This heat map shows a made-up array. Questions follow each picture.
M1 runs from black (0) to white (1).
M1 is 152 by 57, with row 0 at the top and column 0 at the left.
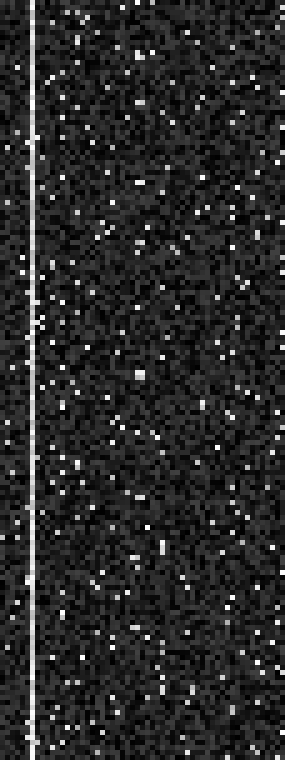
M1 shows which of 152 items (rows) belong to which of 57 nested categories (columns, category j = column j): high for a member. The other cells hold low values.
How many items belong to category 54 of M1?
3
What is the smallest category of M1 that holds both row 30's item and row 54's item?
56
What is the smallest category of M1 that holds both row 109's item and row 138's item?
32
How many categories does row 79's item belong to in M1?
3
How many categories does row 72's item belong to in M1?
2
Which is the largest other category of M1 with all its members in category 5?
18
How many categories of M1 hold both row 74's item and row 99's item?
3
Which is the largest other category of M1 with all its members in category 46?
23
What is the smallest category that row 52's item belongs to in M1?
14
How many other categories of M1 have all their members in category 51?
3
